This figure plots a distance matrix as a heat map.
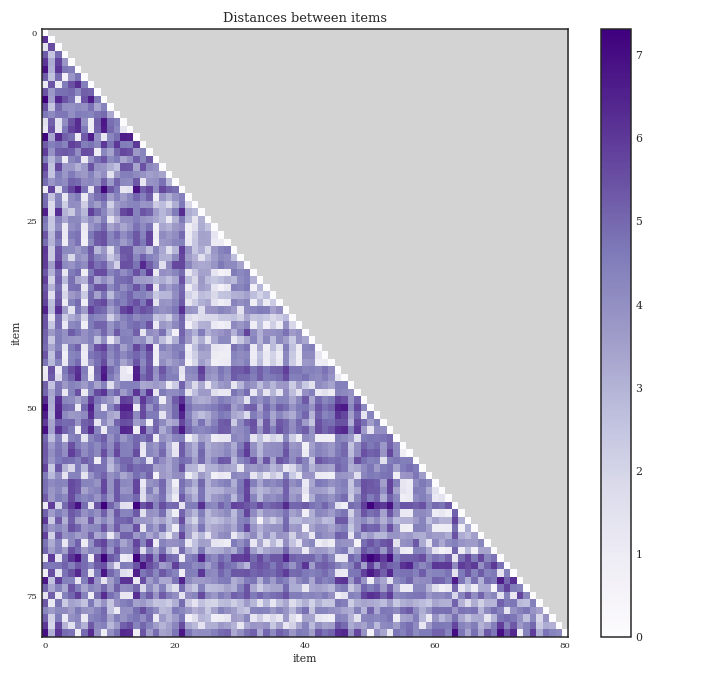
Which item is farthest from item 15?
71
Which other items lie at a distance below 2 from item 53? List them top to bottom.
5, 9, 14, 50, 73, 80
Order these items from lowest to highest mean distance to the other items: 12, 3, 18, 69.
3, 69, 18, 12
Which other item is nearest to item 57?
8
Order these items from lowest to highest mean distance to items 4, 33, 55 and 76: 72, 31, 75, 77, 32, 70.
32, 77, 31, 75, 72, 70
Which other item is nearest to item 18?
49
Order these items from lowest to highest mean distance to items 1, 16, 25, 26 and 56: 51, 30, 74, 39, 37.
74, 39, 30, 51, 37
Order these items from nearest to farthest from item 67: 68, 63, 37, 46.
37, 68, 46, 63
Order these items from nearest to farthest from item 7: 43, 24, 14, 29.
43, 29, 24, 14
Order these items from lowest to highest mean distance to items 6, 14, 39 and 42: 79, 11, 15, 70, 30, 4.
79, 30, 4, 11, 15, 70
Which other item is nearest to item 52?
16
